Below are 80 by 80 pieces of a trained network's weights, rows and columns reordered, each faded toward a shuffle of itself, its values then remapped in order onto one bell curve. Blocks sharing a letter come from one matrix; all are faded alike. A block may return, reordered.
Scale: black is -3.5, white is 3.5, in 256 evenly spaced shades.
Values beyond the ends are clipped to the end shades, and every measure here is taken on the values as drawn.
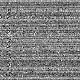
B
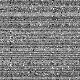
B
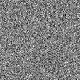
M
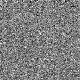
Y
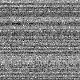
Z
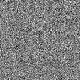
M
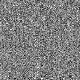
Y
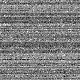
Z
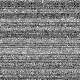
Z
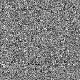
Y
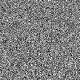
Y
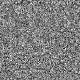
Y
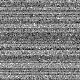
Z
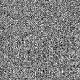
M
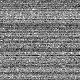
Z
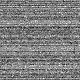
Z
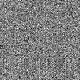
M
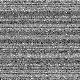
Z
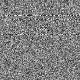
Y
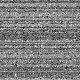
B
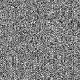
M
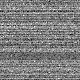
Z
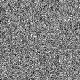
M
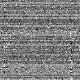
B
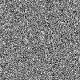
M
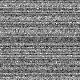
Z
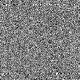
Y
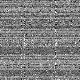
B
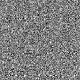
Y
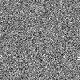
M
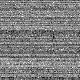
Z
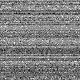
Z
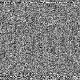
Y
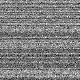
Z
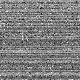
B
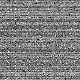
B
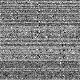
B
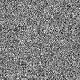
M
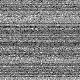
Z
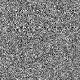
Y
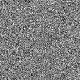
M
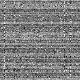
B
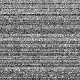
Z
